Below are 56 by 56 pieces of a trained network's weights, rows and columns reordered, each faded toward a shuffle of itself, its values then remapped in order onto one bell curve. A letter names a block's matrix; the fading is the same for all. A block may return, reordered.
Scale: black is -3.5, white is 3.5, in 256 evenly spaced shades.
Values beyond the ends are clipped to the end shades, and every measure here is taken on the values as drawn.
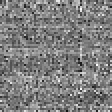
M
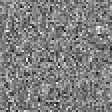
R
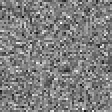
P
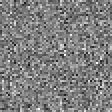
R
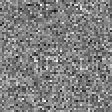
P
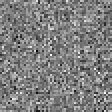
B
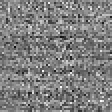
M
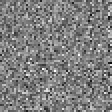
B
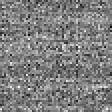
M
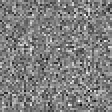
R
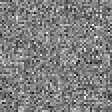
R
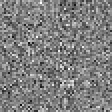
B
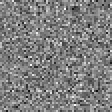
P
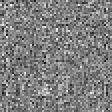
B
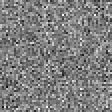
B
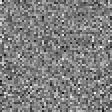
R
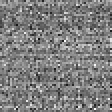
M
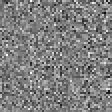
B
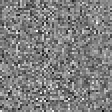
B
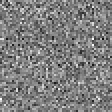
P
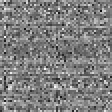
M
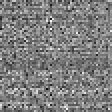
M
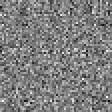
P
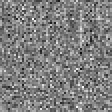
B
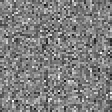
B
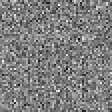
B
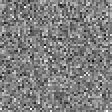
R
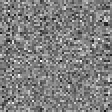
B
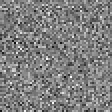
P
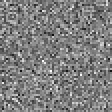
P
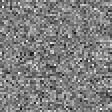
P
